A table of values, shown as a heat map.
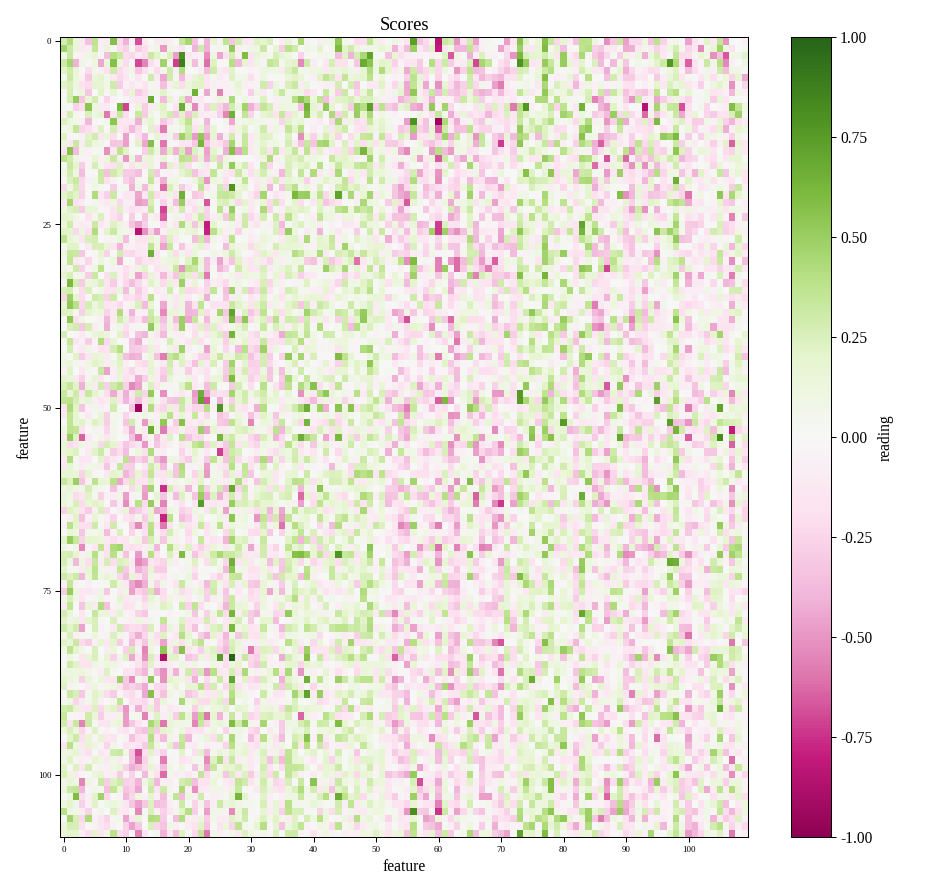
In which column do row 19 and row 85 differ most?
65
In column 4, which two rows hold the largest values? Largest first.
9, 106
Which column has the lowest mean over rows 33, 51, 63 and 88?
62
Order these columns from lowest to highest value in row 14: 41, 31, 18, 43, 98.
18, 31, 43, 98, 41
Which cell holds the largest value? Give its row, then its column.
84, 27
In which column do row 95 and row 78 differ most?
83
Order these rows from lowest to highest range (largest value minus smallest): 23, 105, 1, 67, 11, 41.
67, 41, 23, 1, 105, 11
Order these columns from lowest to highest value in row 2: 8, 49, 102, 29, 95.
102, 95, 8, 29, 49
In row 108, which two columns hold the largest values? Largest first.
73, 77
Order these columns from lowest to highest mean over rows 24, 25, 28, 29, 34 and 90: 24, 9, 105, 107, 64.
107, 64, 9, 24, 105
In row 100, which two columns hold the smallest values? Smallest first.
16, 107
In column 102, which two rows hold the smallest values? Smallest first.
1, 32
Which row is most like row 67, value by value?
45
